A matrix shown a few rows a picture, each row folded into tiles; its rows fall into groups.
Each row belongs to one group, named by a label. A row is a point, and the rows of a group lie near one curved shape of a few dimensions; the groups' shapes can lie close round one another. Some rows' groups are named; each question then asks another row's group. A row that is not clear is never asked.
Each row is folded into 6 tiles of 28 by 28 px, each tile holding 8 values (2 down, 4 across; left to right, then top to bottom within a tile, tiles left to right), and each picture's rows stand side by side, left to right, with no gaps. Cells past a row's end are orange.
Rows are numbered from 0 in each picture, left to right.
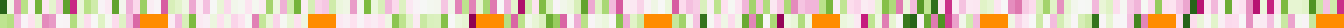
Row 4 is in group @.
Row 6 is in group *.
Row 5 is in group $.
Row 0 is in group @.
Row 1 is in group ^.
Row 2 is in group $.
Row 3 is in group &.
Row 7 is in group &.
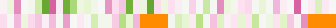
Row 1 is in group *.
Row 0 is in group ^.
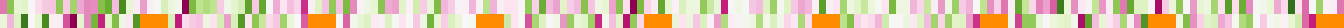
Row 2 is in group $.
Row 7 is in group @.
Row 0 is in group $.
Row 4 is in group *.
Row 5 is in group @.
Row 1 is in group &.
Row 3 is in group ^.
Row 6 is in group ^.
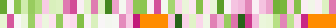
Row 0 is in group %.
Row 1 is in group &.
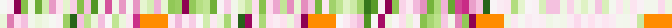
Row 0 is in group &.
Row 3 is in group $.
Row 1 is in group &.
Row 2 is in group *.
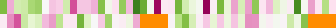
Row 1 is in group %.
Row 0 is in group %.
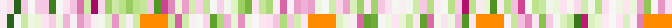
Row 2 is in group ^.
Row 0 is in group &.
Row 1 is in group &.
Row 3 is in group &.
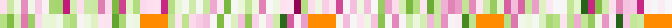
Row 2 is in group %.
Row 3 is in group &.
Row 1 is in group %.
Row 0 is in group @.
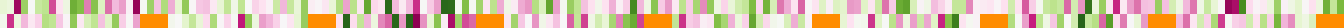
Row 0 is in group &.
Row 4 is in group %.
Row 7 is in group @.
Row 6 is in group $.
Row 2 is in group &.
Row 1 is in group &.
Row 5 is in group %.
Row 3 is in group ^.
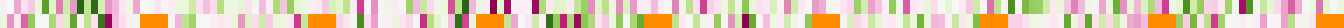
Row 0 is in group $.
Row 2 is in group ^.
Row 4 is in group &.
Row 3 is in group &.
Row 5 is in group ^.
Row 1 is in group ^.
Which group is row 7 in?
%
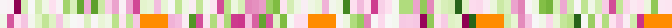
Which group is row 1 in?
$
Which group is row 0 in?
&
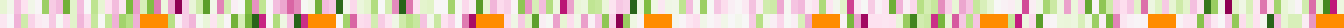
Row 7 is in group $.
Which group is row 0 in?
^
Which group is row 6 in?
$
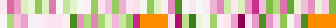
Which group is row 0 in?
^
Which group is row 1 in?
$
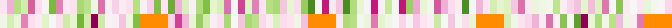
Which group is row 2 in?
%
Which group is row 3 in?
&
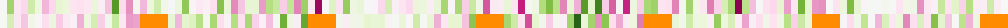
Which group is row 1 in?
^
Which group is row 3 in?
$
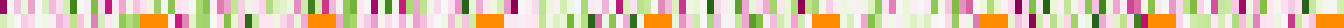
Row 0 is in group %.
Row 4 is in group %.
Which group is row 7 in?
%
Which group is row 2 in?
%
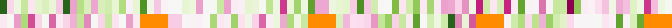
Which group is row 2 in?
%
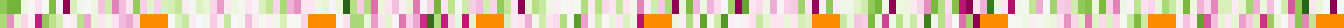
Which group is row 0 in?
%
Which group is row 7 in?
^
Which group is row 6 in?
%
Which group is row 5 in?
*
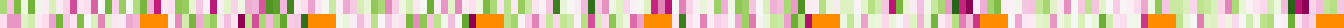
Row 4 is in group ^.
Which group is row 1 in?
$
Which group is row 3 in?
@
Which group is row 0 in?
%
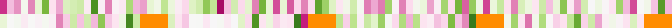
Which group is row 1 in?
^
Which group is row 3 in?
^
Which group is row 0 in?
%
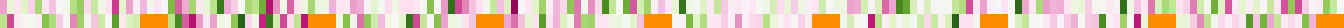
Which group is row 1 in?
$
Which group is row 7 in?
^
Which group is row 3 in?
%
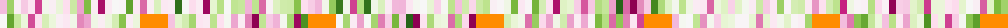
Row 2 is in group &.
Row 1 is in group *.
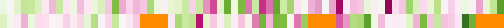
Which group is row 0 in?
*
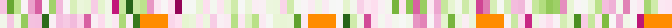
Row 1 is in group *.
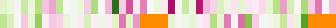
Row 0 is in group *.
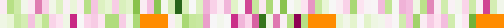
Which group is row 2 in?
^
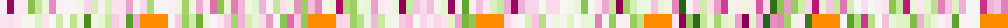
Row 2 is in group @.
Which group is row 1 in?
^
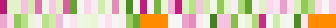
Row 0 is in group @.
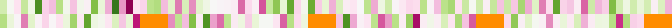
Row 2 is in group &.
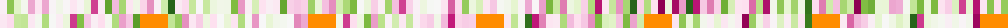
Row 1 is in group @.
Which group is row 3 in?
^
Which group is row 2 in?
%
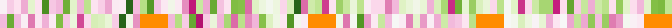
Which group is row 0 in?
^
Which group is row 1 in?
^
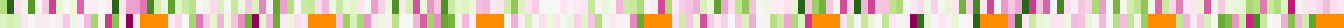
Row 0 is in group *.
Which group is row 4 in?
^
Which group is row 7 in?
&
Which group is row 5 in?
&
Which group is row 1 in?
@
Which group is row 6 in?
&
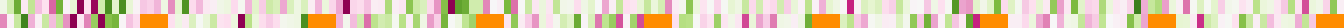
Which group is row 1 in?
&
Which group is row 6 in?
^
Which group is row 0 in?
$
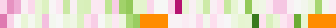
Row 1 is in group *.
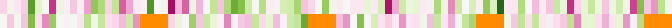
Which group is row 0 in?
*
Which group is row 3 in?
^
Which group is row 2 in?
@
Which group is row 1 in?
%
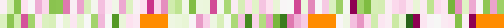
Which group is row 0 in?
@
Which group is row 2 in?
&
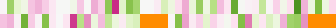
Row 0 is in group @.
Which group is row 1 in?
^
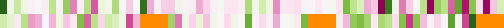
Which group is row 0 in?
@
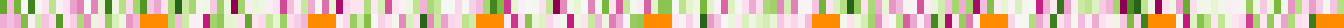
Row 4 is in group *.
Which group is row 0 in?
%
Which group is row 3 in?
@
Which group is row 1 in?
%
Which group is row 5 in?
*
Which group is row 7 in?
$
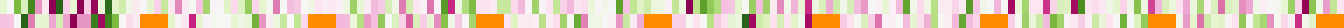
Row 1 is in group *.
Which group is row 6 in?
@
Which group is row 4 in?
&
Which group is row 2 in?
@
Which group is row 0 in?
$
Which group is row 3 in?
&
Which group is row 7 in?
^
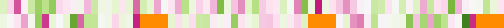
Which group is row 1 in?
^
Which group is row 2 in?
^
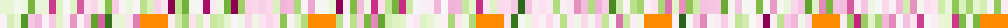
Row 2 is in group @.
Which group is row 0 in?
$
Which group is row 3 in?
&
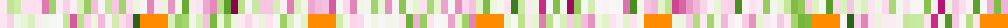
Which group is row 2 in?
^
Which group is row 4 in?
%
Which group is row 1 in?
@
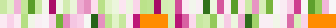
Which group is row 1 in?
%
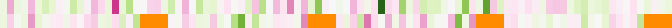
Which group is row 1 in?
$
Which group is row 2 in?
^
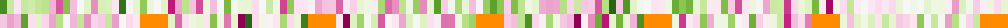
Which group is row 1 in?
&
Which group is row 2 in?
@
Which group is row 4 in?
%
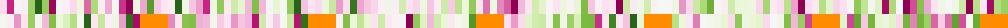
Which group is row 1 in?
*
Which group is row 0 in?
*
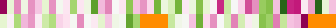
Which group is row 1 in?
*
